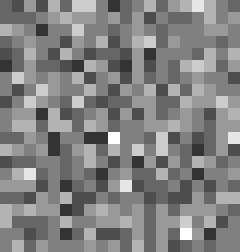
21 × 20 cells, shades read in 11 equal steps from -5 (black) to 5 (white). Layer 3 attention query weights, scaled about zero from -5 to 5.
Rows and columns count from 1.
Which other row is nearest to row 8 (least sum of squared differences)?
14
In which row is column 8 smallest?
12
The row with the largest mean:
11
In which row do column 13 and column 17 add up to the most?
1
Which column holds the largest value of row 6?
17
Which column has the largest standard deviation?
10
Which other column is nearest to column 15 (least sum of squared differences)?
13
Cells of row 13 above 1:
5
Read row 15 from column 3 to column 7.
4 -1 0 -1 0
